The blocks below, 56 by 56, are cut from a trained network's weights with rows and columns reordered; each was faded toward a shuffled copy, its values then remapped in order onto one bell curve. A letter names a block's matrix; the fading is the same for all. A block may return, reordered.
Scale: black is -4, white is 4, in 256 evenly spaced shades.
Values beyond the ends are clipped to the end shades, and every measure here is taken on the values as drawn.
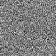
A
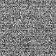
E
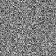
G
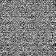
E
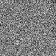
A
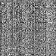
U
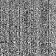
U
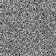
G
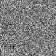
A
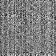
U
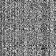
U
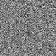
G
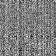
U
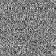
A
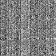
U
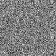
G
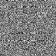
A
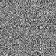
G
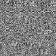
A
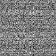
E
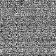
E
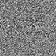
A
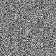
A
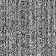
U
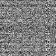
E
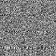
A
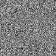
A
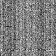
U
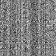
U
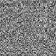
G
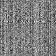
U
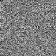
G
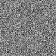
G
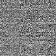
E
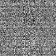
E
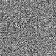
G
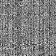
U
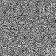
G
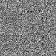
A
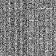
U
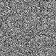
A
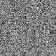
G
